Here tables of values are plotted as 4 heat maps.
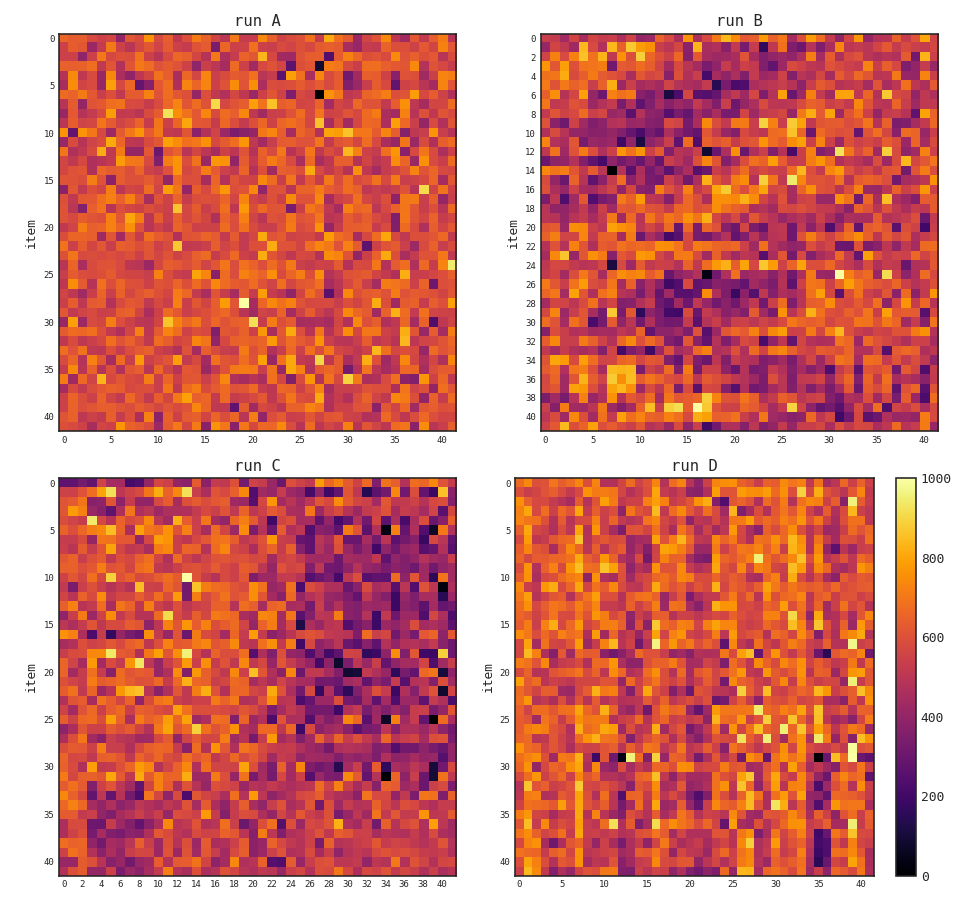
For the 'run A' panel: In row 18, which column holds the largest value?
12
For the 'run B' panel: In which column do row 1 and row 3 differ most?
7
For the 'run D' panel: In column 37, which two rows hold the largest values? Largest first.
29, 34
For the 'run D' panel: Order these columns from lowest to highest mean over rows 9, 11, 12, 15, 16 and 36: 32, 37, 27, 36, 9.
37, 27, 36, 9, 32
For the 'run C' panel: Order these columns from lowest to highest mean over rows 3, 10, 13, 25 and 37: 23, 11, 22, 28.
28, 22, 23, 11
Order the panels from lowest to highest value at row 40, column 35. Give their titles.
run D, run B, run A, run C
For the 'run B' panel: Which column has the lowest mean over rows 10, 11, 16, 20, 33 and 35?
10
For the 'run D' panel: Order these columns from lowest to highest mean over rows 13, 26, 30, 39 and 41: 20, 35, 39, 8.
20, 35, 8, 39
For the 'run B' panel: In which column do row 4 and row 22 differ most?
17
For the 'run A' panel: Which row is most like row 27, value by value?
2
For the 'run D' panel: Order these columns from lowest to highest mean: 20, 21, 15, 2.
21, 20, 15, 2
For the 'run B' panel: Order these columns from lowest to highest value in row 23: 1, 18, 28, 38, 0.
28, 0, 38, 18, 1
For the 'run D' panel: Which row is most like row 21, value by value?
28
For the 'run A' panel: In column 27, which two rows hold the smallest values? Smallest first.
6, 3
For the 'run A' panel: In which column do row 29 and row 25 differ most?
35
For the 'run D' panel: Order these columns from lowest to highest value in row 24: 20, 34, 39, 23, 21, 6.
21, 20, 39, 34, 6, 23
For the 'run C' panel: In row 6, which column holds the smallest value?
38
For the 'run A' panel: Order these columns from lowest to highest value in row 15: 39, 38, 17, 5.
5, 17, 38, 39
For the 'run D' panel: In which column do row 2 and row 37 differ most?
35
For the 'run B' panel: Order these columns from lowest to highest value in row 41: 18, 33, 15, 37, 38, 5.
18, 15, 38, 33, 37, 5
